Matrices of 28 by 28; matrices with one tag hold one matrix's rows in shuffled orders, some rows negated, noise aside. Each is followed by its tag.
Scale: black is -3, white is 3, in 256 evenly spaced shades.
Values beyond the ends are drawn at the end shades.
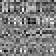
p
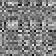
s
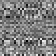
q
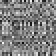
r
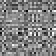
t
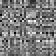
p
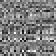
p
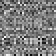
q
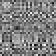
r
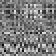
q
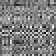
r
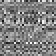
q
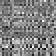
r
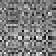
s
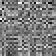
s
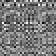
q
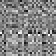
t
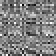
p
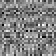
q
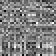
p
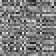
p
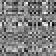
t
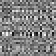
r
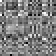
t
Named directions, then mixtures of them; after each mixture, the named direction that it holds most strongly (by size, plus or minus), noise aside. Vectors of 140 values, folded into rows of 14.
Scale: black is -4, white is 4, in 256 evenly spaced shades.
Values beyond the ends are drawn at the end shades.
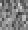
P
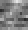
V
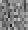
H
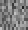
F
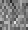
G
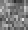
V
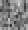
H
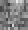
V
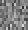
F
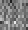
G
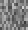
F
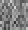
G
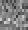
G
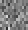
G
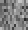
F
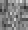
V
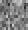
H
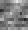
V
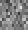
P
